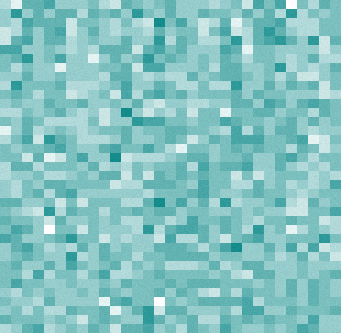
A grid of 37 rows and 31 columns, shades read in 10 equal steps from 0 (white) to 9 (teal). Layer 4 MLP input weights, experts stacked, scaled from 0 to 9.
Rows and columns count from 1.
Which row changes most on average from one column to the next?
5
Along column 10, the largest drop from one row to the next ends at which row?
34
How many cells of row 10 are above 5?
8
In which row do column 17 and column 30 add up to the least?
17
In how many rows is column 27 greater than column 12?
13
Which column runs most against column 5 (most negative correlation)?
18
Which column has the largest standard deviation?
15
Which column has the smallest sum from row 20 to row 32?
12
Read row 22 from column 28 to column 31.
3 4 5 5
